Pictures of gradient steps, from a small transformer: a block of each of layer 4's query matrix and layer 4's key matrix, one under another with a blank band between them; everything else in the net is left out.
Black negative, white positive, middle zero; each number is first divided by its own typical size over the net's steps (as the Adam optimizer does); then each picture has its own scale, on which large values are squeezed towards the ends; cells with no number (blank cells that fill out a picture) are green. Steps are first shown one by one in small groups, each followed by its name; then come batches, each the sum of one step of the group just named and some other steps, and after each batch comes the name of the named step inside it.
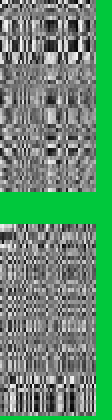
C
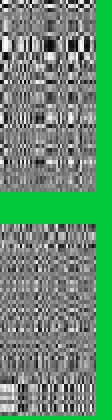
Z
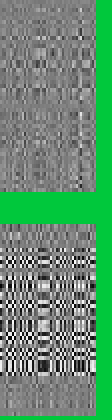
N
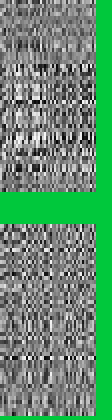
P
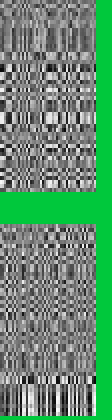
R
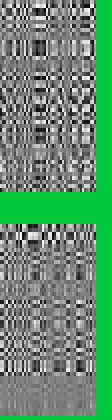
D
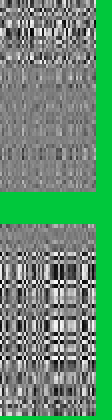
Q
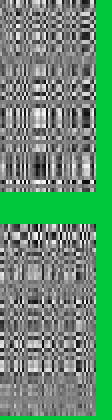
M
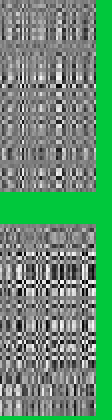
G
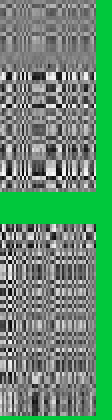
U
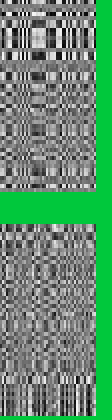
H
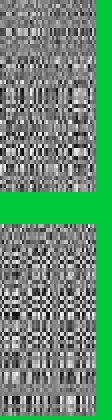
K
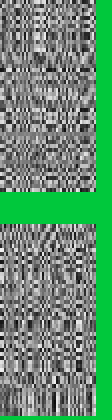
R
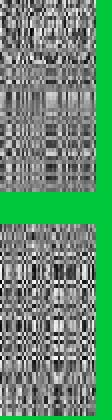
Q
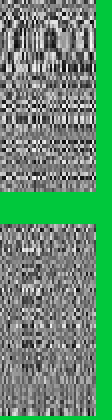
H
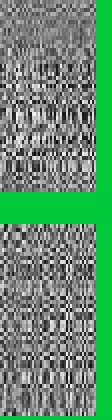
P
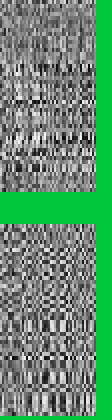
P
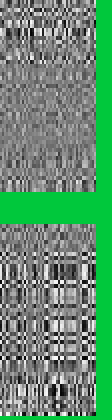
Q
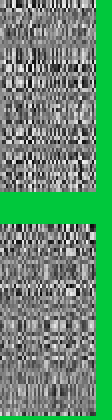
Q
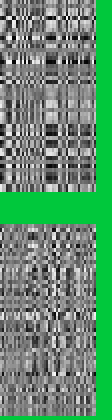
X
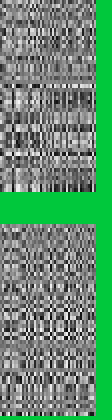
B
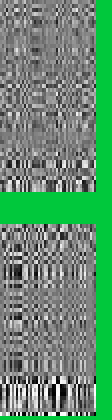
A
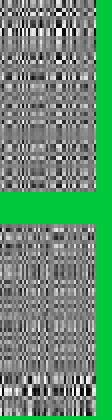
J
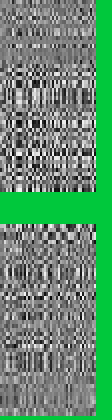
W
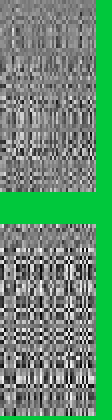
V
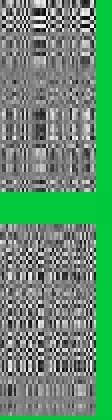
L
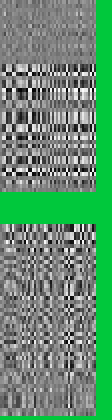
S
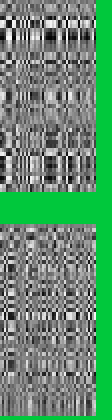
X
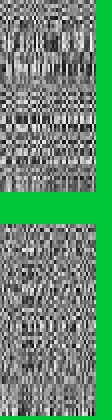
B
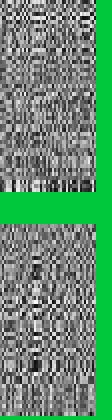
B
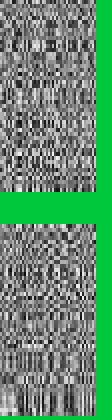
W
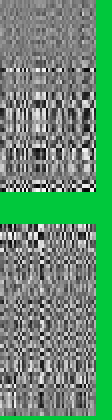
V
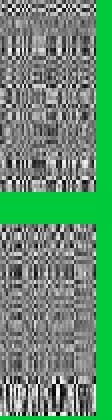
A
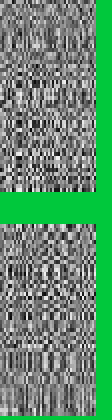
W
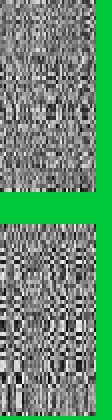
B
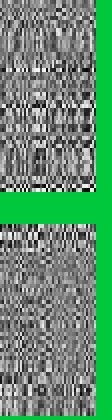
J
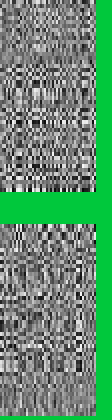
W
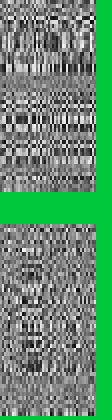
B
